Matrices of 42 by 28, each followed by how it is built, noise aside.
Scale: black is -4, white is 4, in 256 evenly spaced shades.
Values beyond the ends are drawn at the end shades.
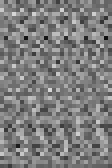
repeating columns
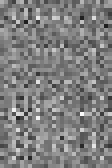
low rank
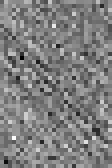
Toeplitz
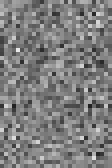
low rank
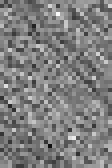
Toeplitz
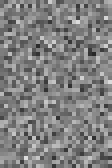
repeating columns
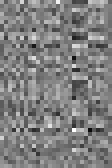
low rank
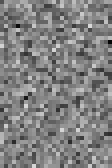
repeating columns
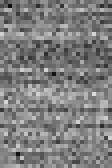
blocks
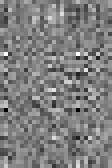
low rank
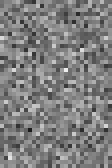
repeating columns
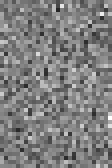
noise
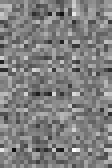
low rank
